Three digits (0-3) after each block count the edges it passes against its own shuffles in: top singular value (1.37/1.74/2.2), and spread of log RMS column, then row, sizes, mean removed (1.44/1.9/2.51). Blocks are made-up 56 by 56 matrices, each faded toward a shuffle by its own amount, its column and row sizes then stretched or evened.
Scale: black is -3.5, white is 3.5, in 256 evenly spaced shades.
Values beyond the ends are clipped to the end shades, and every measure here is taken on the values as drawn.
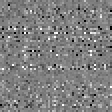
0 1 3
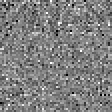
0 0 2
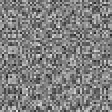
3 1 1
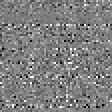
0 1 3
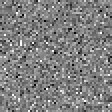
0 0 0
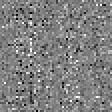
1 2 0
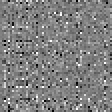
2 3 2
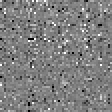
0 2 1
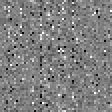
0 2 0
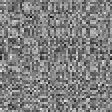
3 0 0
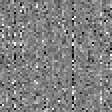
2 3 0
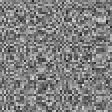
3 0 1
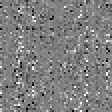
0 3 0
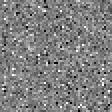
0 1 0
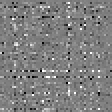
1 2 3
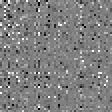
2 3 2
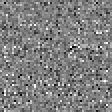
0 1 2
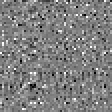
2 1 2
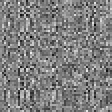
3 3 0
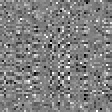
3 2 1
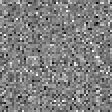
2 0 0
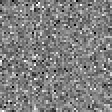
0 1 0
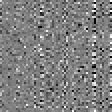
3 3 0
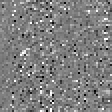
1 2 0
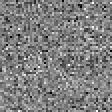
2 1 0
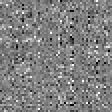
2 2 0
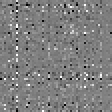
1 3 2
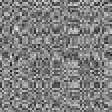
3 2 2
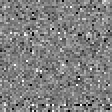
0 0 2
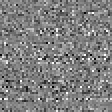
0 1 3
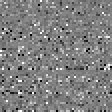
2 1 2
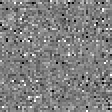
0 1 2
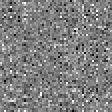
2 2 0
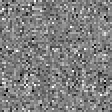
0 1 1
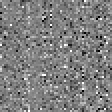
1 2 1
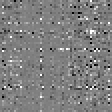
1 3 3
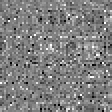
2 0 2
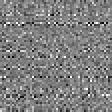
3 0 3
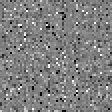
0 2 0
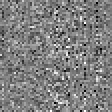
0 3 0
